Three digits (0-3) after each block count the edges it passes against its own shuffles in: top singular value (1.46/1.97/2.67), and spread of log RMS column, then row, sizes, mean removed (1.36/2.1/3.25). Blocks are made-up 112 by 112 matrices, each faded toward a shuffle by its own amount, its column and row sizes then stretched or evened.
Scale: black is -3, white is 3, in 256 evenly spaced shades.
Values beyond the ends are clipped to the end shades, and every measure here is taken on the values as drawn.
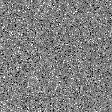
1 1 0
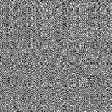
3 1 0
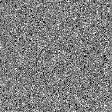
0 2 0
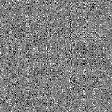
2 2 1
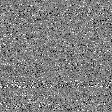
0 0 2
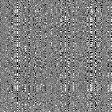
3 3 1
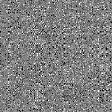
2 2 1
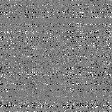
1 2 3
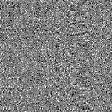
2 1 0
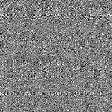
2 0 2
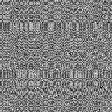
3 0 0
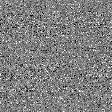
0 0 2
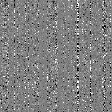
2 3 0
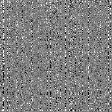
2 3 1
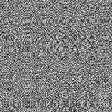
3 0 0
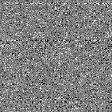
2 1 2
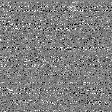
0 0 3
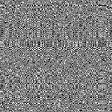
3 1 2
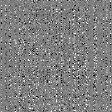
1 3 2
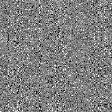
2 2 0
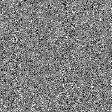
0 2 1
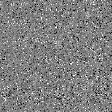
1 1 1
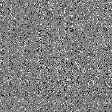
1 2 1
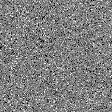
1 1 0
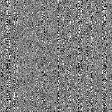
2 3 0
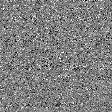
0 0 2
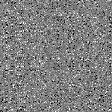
2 1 1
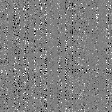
0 3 1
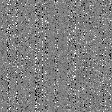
0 3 0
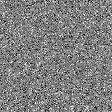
1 0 1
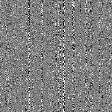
2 3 0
